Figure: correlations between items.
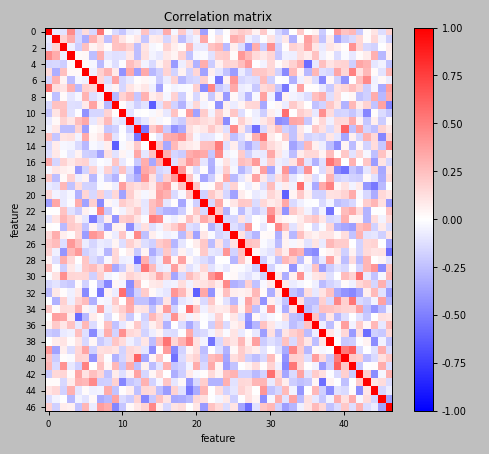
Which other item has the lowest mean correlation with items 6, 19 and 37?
44
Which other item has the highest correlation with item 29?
13
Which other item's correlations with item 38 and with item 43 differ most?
19
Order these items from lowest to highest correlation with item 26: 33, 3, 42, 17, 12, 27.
17, 42, 33, 12, 27, 3
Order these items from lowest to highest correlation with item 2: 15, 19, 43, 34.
43, 15, 34, 19
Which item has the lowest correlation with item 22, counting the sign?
38
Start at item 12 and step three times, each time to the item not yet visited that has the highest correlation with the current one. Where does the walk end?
41
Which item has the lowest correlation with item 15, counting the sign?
7
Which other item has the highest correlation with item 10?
32
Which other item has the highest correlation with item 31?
24
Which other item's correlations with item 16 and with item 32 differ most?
20
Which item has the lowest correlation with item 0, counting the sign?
21
